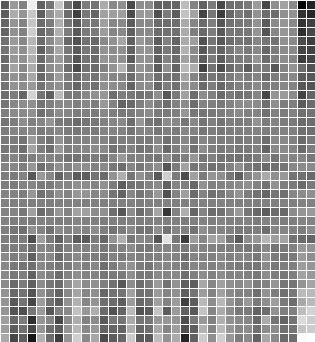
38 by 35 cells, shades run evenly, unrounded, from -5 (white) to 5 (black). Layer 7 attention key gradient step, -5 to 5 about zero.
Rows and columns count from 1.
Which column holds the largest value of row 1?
34
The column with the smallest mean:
4
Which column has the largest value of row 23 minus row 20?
19
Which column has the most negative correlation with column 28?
33
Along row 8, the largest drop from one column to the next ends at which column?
21
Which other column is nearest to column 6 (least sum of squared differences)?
3
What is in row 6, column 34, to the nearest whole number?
2
